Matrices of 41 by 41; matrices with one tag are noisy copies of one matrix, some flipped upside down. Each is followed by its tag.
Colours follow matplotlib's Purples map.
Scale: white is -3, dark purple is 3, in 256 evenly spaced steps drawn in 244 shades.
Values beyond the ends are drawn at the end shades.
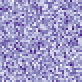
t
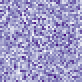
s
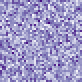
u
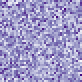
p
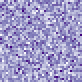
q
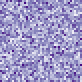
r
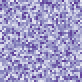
q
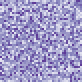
t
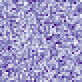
u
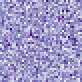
t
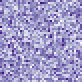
p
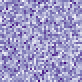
u
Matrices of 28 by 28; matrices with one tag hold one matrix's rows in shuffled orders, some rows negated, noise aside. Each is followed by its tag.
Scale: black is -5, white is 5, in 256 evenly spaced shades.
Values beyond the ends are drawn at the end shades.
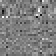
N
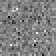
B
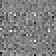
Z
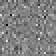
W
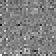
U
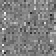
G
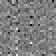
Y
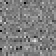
U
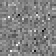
B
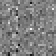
Y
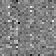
Y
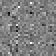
Y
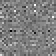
Z
